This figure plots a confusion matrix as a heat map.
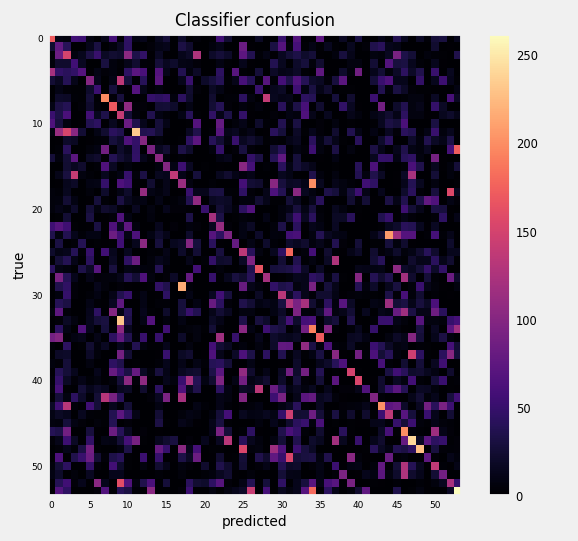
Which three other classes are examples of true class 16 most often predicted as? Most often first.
3, 47, 10
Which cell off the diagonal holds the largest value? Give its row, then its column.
33, 9
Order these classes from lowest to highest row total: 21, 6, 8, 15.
6, 21, 15, 8
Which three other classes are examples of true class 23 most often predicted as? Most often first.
44, 45, 8
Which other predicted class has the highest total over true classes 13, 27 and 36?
53
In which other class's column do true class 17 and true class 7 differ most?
34
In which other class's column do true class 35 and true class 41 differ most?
27
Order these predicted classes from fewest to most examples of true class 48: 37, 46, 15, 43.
37, 43, 46, 15
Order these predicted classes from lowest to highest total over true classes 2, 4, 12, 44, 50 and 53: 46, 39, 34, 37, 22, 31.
39, 37, 22, 31, 46, 34
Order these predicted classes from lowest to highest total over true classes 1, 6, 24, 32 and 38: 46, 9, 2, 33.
33, 2, 9, 46
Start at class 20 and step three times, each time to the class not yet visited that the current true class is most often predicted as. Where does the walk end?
47
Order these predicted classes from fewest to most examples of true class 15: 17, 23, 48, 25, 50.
23, 50, 48, 17, 25
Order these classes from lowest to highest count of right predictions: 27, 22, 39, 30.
22, 30, 39, 27
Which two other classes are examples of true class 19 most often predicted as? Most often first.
49, 50
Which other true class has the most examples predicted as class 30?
42
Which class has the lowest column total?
20
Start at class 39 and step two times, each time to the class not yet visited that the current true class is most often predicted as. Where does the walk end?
31
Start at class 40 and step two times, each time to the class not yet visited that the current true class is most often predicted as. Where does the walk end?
52
